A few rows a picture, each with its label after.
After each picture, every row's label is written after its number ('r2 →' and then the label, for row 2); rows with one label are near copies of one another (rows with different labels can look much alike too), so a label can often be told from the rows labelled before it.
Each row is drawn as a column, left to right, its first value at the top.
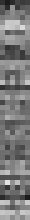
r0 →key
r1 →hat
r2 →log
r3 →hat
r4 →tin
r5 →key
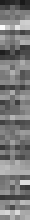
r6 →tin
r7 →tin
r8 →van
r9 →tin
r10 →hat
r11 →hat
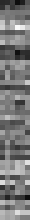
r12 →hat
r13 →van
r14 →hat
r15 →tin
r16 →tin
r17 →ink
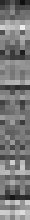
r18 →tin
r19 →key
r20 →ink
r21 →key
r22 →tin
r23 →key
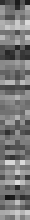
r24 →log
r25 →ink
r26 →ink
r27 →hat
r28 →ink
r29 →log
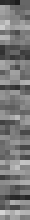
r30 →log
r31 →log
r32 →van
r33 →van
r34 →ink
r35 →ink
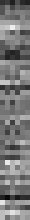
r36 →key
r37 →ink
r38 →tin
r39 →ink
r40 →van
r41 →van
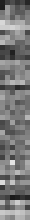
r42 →hat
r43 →log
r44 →ink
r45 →key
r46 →key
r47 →van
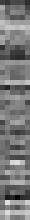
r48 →log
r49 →key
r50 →ink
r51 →ink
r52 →ink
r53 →key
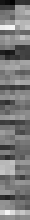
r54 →tin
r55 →tin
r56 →tin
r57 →log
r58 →log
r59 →log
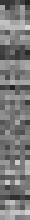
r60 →log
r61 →hat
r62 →key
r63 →ink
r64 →log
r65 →tin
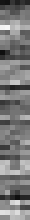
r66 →tin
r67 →tin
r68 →key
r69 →key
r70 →van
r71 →van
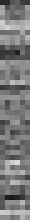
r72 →log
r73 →tin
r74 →ink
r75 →ink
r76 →key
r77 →log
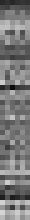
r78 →key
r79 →hat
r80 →van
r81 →key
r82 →van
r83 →key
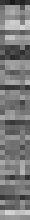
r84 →van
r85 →log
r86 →log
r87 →log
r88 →tin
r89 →log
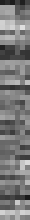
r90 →log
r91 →log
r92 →log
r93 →key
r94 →tin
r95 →ink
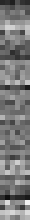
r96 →van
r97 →key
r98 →tin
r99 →ink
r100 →van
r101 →key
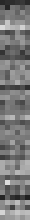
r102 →tin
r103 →hat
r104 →van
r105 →key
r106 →tin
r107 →van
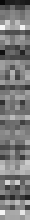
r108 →tin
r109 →hat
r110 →van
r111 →hat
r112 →tin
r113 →van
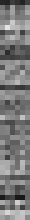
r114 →van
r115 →tin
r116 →log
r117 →key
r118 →van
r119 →log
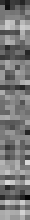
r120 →van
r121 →hat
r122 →hat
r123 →van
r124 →key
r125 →ink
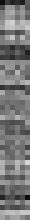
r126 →van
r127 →log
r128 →log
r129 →van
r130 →log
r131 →ink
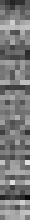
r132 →ink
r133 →key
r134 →hat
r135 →van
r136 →key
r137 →ink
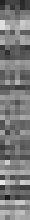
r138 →hat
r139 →ink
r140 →hat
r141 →key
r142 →hat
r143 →hat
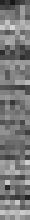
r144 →tin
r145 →hat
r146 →tin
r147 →key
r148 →log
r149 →ink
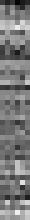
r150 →log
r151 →key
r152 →log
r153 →tin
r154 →hat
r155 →key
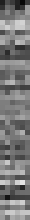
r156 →hat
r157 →ink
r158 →key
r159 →hat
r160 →hat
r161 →log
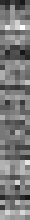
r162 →van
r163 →tin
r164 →log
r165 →hat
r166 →tin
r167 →ink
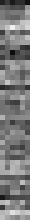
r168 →van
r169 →key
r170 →tin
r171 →tin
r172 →hat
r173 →log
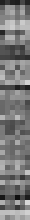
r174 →van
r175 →log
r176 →log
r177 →van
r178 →log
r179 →key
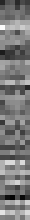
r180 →tin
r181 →ink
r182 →ink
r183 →hat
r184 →ink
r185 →key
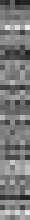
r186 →van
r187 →tin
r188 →ink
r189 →tin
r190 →van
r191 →tin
